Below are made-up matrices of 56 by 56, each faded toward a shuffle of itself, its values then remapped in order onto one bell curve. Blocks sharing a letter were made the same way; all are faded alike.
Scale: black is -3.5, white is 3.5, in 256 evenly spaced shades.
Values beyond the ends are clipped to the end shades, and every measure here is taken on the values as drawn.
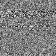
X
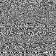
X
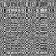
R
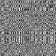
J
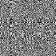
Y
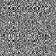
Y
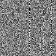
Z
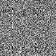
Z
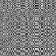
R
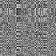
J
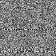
X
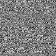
X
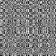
J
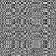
R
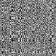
Y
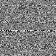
X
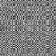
R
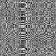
J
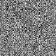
Z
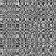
J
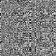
Y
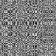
J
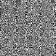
Z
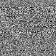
X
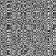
J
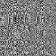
Y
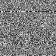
X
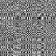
J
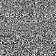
X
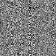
Z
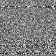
X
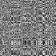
J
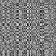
R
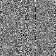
Z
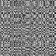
R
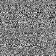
X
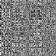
Y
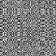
J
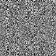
Z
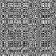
J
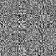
Y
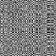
R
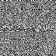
X
